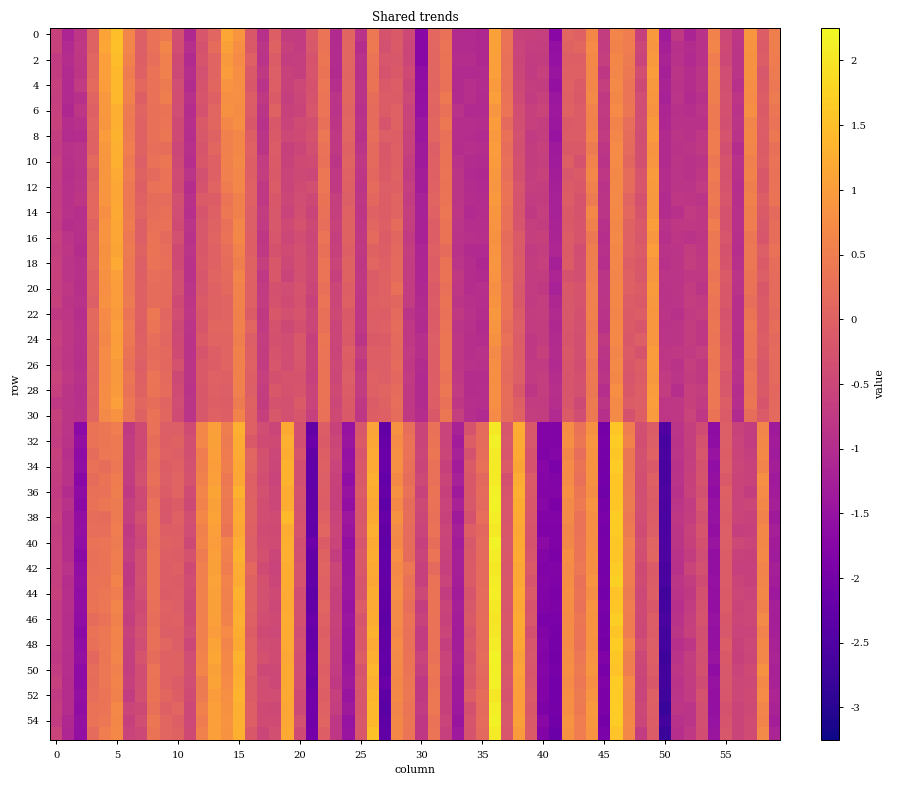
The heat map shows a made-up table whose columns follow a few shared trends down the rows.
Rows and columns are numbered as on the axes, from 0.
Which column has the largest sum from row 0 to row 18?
5
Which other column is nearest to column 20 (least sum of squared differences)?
48
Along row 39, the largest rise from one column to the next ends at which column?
46
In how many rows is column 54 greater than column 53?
31
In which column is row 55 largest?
36
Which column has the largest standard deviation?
27
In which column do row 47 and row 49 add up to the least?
50
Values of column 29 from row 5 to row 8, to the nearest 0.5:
-0.5 -0.5 -0.5 -0.5
